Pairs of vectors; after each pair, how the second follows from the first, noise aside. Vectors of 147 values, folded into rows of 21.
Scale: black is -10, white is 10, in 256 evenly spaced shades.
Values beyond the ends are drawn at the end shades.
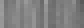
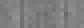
wrapped around, negated, shrunk.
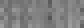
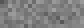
shuffled.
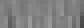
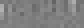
reversed, negated, partly zeroed.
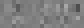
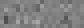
reversed.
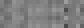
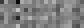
reversed, scaled up.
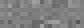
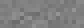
wrapped around, negated, shrunk.
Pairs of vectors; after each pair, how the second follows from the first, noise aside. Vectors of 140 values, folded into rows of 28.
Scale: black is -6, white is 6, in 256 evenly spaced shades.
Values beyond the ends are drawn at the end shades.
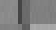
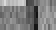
reversed, scaled up.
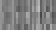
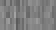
reversed, negated, shrunk.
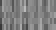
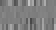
reversed, negated, partly zeroed.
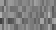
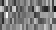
reversed, scaled up.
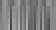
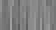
negated, shrunk.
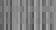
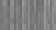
reversed, negated, shrunk.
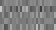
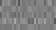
reversed, negated, shrunk.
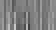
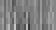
copied.
